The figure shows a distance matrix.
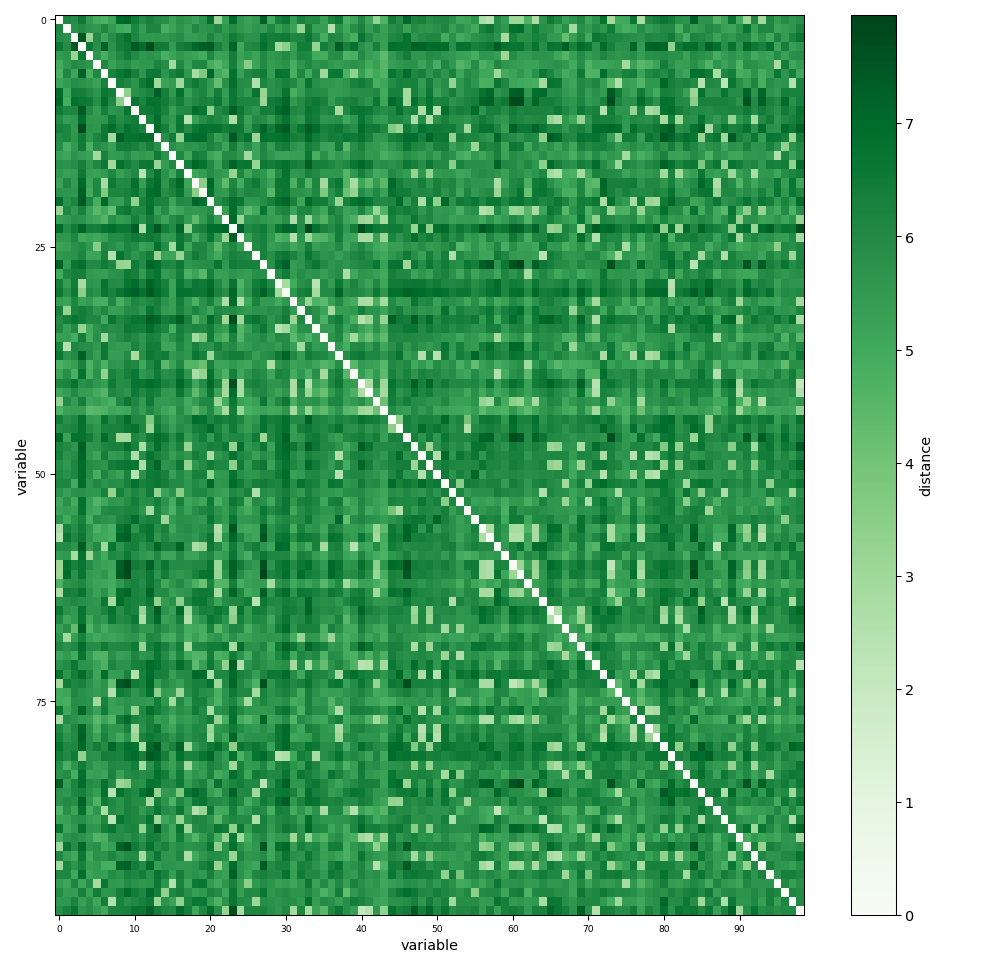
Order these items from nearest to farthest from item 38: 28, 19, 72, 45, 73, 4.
28, 19, 4, 73, 45, 72
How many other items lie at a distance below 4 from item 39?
6
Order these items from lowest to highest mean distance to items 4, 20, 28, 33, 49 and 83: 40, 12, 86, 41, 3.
41, 40, 86, 12, 3
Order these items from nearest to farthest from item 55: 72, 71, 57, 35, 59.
59, 35, 57, 71, 72
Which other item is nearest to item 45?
54
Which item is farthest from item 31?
23
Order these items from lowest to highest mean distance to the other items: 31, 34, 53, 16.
31, 53, 34, 16
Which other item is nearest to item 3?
29
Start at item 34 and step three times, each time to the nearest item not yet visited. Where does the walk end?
30
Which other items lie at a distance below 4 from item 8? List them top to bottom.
9, 27, 46, 84
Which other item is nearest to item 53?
70
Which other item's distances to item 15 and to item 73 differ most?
60
